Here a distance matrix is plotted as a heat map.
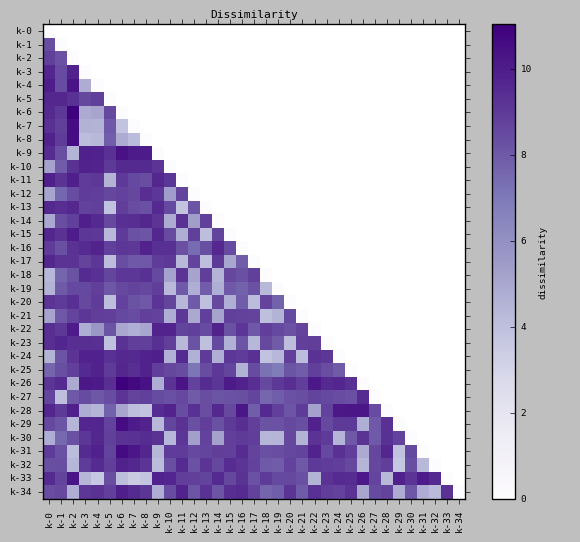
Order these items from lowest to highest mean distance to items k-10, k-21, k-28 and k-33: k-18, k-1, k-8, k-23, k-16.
k-8, k-18, k-1, k-23, k-16
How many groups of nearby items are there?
6
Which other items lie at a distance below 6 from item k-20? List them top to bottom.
k-5, k-11, k-13, k-15, k-17, k-23
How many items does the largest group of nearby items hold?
9
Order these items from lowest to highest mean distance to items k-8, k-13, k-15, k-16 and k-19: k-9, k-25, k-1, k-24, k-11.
k-11, k-25, k-24, k-1, k-9
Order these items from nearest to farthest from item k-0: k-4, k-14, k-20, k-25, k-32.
k-14, k-25, k-32, k-20, k-4
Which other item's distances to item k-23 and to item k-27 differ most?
k-1
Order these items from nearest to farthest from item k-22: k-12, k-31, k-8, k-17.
k-8, k-17, k-12, k-31
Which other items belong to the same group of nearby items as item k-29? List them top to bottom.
k-2, k-9, k-26, k-31, k-32, k-34
